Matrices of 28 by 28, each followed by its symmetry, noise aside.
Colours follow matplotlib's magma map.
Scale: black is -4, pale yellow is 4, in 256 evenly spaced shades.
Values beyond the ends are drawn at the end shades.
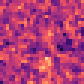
antisymmetric.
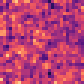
no symmetry.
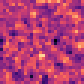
antisymmetric.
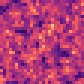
same after a half turn.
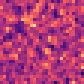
antisymmetric.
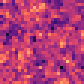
antisymmetric.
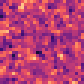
no symmetry.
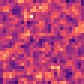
same after a half turn.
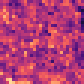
antisymmetric.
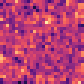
no symmetry.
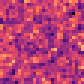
symmetric.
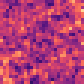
same after a half turn.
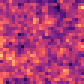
antisymmetric.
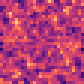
same after a half turn.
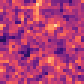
antisymmetric.
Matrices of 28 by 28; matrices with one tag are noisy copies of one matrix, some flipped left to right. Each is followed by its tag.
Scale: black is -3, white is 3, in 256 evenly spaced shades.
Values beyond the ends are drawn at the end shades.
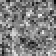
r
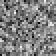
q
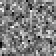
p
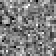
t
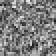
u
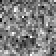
r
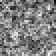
r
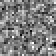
p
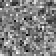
u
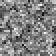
p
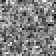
t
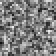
p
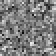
p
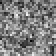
r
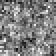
r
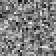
q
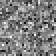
q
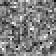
u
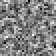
p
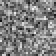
q
